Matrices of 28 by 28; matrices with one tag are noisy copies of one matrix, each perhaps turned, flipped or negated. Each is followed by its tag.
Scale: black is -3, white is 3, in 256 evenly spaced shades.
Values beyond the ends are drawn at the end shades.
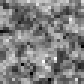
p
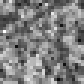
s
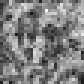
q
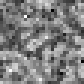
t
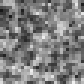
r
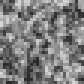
s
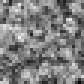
s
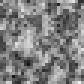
p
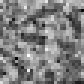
q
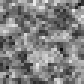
p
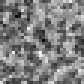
t
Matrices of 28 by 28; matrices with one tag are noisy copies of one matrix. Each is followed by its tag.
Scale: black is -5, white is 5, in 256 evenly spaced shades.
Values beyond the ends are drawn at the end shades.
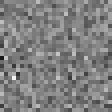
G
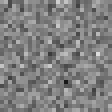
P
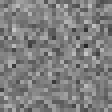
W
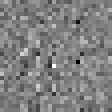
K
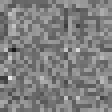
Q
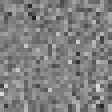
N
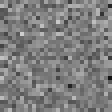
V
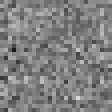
Q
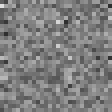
V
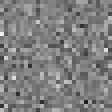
G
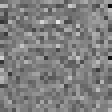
V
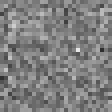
Q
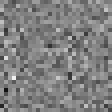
G
